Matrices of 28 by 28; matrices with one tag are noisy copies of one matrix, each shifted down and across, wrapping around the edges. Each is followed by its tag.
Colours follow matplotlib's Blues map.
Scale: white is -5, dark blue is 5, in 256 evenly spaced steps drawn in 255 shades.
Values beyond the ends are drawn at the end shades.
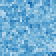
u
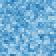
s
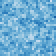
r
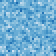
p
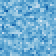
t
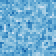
s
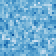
s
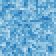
s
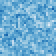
r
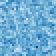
t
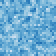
s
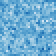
p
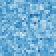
t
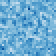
s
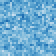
t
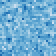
t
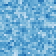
t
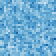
t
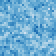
r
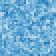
t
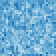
u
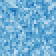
u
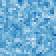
s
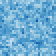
r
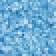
t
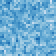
s
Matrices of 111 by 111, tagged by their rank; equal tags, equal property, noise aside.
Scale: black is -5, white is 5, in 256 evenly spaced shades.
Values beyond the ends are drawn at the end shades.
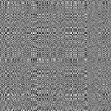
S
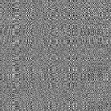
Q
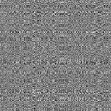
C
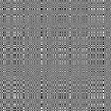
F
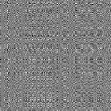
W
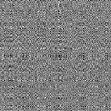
C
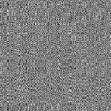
C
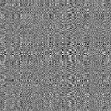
Q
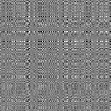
S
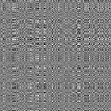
S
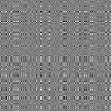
F
